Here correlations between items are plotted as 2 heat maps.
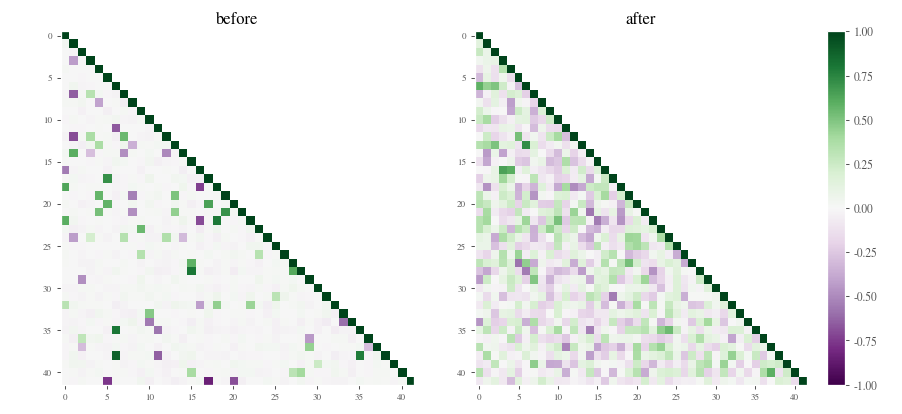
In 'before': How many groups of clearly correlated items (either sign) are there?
11
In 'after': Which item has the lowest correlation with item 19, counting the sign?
7
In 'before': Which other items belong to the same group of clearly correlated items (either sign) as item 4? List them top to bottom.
8, 13, 19, 21
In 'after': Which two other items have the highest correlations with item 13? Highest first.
6, 2
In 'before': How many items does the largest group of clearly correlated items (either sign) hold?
6
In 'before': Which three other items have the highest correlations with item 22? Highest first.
18, 0, 32
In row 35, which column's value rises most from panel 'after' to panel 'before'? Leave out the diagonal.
6
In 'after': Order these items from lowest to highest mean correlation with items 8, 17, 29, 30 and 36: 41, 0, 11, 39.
0, 11, 41, 39
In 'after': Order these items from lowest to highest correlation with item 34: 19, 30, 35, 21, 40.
19, 40, 35, 30, 21
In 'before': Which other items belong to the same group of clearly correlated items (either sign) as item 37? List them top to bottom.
2, 29, 36
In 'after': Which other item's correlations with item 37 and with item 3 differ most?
16
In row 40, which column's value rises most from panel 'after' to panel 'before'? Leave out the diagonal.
15
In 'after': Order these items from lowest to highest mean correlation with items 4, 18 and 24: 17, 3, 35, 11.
17, 35, 11, 3
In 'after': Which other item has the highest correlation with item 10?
22
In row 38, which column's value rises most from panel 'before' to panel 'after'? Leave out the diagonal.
11
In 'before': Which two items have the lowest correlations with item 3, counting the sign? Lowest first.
1, 14
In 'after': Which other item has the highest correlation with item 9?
23
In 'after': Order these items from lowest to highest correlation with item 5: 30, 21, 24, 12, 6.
6, 30, 24, 21, 12
